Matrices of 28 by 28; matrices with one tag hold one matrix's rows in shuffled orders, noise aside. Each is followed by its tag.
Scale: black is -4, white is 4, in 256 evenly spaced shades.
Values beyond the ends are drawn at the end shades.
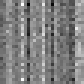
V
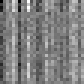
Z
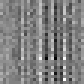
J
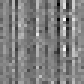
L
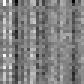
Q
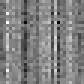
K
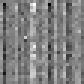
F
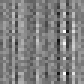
L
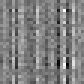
L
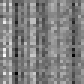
Q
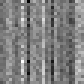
V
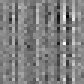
L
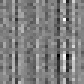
L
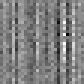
L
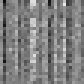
F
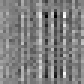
J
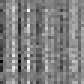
Z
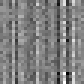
L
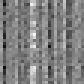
F
